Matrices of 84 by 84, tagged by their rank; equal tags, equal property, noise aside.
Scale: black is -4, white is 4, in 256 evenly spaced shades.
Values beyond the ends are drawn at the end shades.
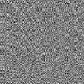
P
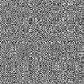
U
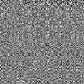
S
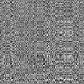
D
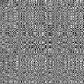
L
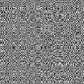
S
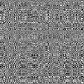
D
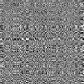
D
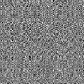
S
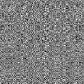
P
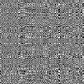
D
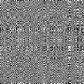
L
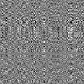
D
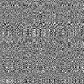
U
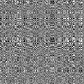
L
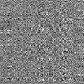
P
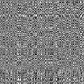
L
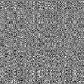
P
